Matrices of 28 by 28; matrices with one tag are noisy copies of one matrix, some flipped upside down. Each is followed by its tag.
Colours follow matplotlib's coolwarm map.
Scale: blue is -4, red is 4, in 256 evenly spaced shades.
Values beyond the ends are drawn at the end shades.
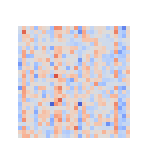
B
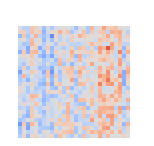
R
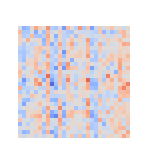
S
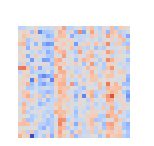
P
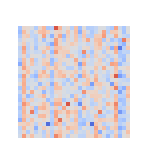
B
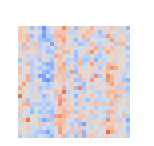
P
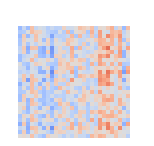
R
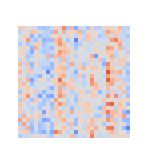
P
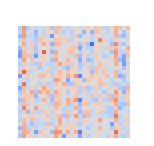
B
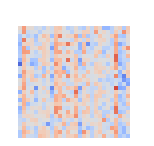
B
